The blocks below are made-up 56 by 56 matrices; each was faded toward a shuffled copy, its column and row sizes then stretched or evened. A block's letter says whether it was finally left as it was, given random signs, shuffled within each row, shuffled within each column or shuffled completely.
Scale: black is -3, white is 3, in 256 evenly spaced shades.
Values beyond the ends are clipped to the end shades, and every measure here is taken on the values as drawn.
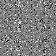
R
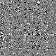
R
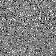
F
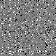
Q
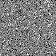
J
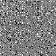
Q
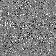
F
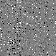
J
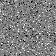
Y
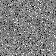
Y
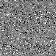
F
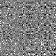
Q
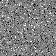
Y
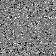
F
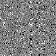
Q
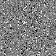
J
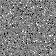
Y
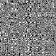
Q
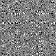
Q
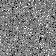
Y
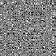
Q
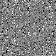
J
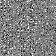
J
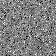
Y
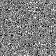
F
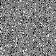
J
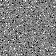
Y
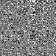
Q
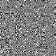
Q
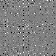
Q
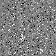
J
